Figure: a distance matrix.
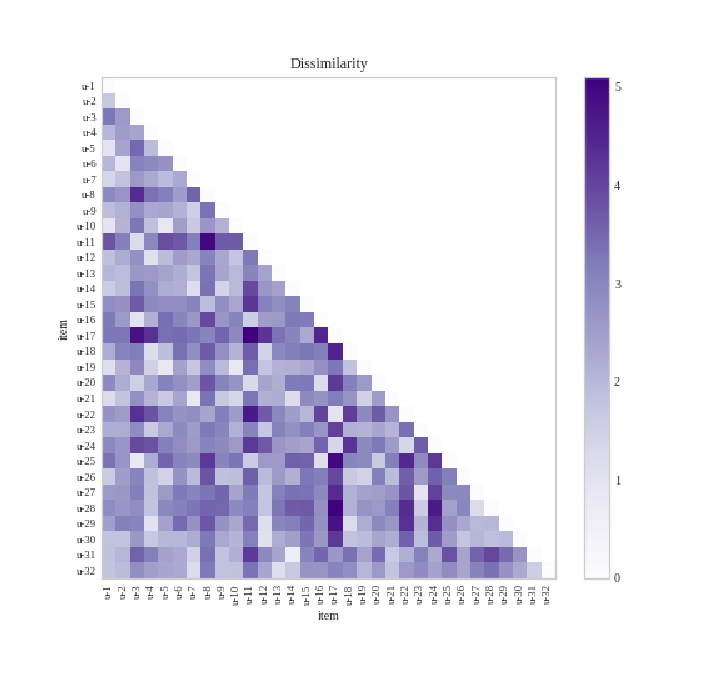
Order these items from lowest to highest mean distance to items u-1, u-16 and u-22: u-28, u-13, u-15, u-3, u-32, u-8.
u-32, u-13, u-15, u-3, u-8, u-28
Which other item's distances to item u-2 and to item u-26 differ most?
u-6
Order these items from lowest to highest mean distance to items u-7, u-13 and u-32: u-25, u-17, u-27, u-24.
u-24, u-25, u-27, u-17
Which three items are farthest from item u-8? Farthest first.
u-11, u-3, u-25
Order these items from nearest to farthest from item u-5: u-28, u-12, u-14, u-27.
u-12, u-14, u-27, u-28
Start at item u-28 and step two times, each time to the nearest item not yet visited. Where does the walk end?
u-23
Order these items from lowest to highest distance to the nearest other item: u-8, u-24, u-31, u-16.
u-31, u-16, u-24, u-8
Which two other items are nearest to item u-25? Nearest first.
u-3, u-16
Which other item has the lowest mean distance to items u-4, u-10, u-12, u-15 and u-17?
u-19
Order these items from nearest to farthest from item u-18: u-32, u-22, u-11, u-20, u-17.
u-32, u-20, u-11, u-22, u-17
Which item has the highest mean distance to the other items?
u-17
